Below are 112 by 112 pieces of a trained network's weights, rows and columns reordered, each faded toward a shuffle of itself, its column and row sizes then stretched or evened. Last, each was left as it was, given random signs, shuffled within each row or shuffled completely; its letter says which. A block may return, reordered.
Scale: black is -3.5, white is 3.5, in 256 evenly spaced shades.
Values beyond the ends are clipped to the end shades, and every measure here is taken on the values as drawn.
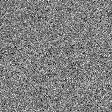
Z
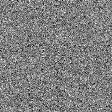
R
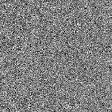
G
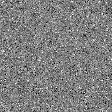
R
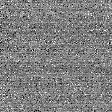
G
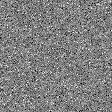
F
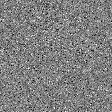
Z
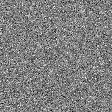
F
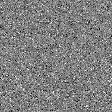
Z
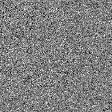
R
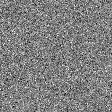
F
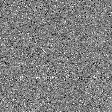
Z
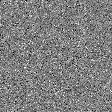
F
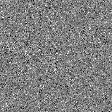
R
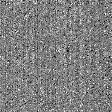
G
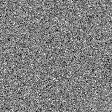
F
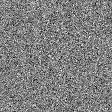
F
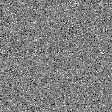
R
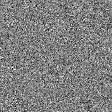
R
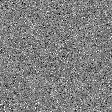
F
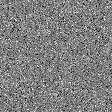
F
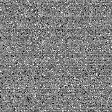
G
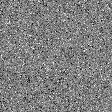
F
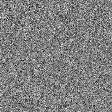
R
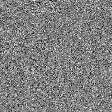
G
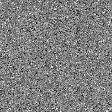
R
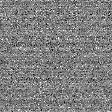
G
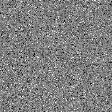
R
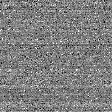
G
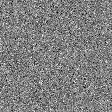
F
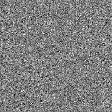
G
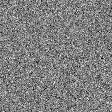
Z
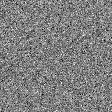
F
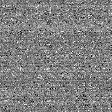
G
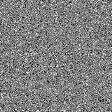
R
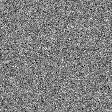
Z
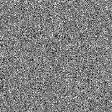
G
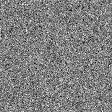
F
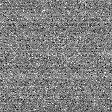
Z
